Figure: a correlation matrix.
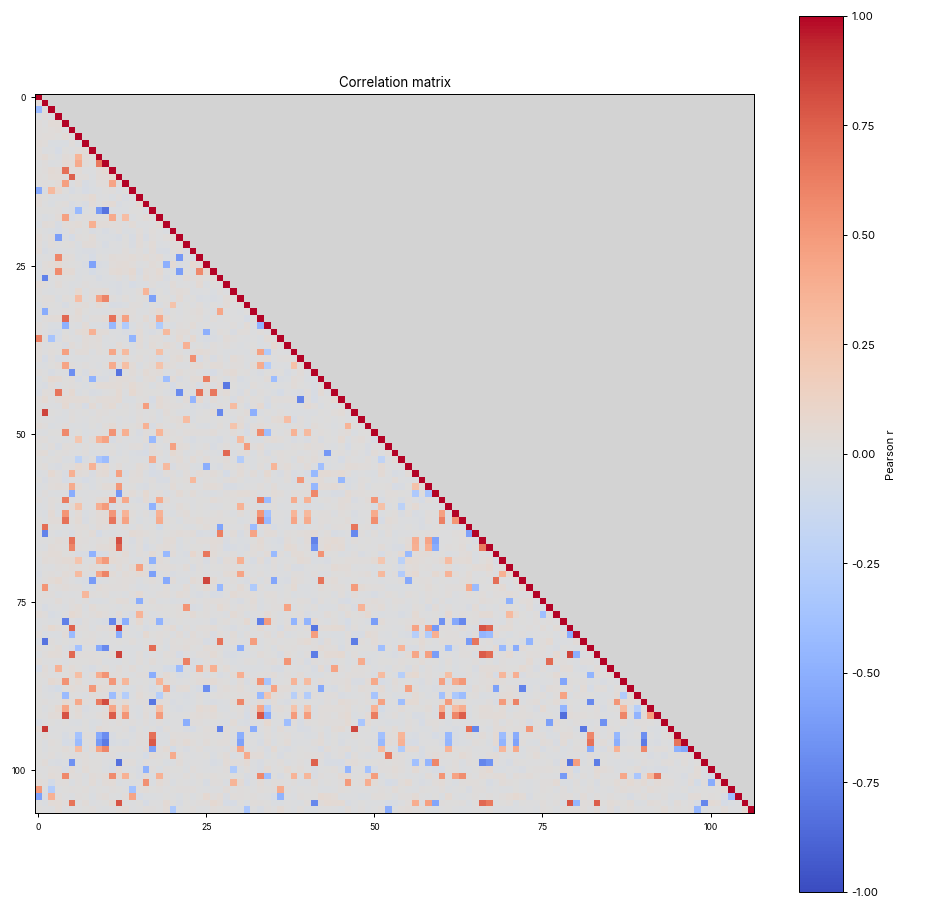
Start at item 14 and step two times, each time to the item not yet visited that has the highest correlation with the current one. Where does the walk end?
2
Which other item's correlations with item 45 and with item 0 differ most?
39
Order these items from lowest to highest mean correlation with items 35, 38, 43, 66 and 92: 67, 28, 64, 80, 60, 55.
28, 80, 64, 55, 67, 60
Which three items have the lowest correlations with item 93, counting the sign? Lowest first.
84, 76, 22
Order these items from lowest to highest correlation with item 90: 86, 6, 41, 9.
41, 6, 86, 9
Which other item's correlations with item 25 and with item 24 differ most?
72
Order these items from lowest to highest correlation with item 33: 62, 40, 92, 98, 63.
98, 40, 62, 63, 92
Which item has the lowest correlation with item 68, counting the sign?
88
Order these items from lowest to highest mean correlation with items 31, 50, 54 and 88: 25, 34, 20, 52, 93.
25, 34, 93, 20, 52
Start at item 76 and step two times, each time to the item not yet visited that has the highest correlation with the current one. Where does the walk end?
22
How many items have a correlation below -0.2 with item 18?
3
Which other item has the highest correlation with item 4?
92
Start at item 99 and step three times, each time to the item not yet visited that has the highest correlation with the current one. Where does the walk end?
80
